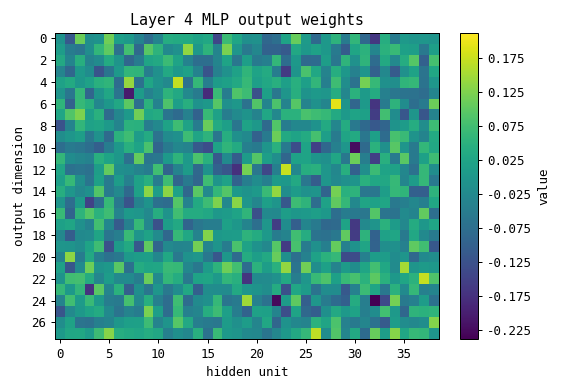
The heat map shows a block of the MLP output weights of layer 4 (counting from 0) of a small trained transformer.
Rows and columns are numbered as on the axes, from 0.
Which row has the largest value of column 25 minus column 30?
10
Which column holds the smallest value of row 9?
20
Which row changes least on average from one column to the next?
26
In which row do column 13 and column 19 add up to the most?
12
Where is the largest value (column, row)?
28, 6
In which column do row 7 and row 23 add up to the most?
2
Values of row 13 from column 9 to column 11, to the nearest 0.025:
0.05 -0.05 0.075
